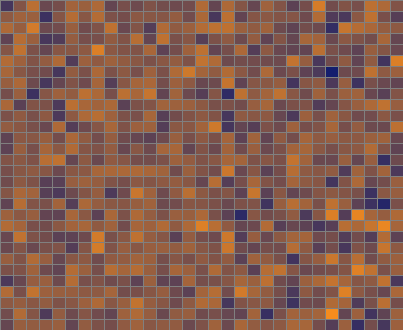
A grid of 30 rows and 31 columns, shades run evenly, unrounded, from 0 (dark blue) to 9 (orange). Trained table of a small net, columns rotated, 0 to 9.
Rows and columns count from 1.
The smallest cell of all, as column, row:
26, 7
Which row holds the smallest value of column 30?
19
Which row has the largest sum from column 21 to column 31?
25
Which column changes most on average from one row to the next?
30
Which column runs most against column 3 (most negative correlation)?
12
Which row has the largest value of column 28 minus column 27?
20
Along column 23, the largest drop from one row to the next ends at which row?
24
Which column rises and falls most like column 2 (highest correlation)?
11
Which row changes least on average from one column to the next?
10
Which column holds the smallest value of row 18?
29
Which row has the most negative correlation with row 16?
27
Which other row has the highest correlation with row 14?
13
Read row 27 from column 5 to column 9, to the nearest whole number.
5 5 5 5 6
